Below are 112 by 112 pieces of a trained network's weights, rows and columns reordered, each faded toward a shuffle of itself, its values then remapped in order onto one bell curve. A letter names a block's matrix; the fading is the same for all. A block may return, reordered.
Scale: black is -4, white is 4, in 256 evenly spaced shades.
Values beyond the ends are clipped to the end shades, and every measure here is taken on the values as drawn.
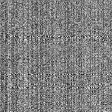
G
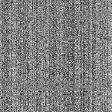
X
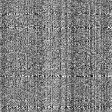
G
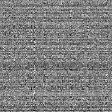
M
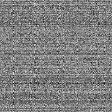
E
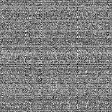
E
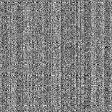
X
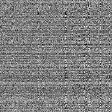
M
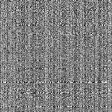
X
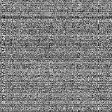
M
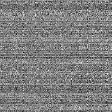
M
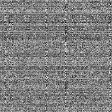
E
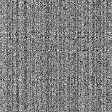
G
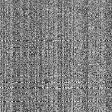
X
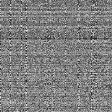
E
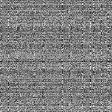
E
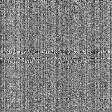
G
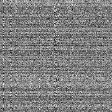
M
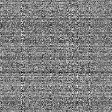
E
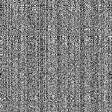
X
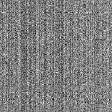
G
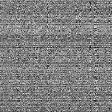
M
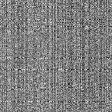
G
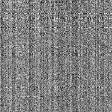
G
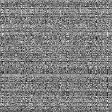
M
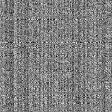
X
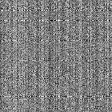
G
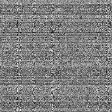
M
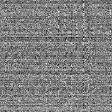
E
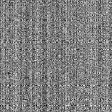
G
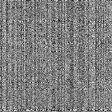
G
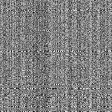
X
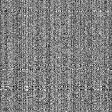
G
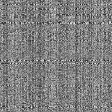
X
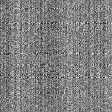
G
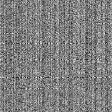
G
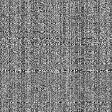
X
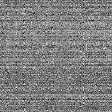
M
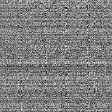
E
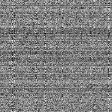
E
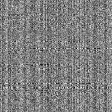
G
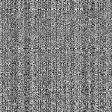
G
